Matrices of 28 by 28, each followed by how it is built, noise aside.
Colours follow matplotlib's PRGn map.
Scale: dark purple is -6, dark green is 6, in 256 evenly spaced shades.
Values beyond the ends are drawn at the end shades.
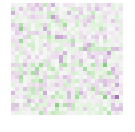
blocks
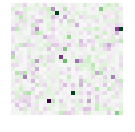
sparse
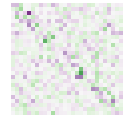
banded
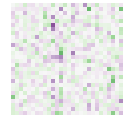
uneven columns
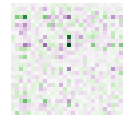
low rank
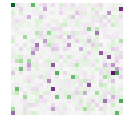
sparse
